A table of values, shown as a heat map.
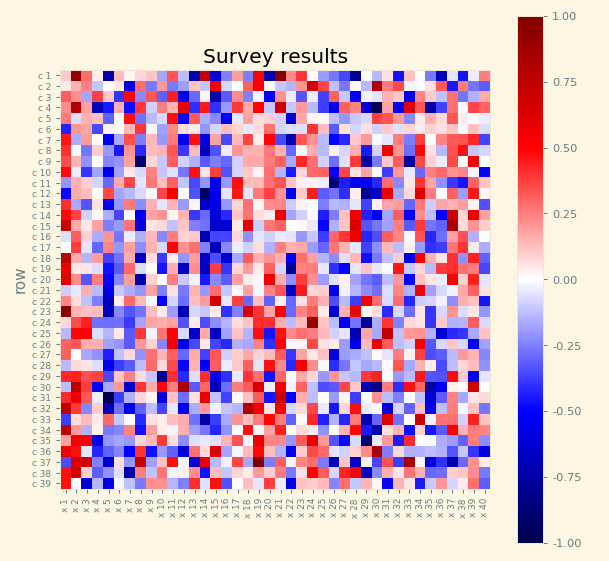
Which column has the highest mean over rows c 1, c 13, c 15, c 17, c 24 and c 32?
x 21
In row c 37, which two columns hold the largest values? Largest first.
x 19, x 33
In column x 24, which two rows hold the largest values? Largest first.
c 24, c 2
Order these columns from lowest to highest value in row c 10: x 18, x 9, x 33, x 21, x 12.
x 12, x 21, x 33, x 18, x 9
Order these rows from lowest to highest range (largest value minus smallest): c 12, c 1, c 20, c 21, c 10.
c 10, c 21, c 20, c 12, c 1
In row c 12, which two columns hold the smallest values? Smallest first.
x 14, x 29
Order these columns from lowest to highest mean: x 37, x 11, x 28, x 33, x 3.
x 33, x 28, x 3, x 37, x 11
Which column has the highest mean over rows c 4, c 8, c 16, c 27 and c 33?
x 34
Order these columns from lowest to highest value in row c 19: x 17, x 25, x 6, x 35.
x 6, x 35, x 25, x 17
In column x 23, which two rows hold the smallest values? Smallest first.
c 3, c 16
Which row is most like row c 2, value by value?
c 36
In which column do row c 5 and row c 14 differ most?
x 30
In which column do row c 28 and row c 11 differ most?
x 15
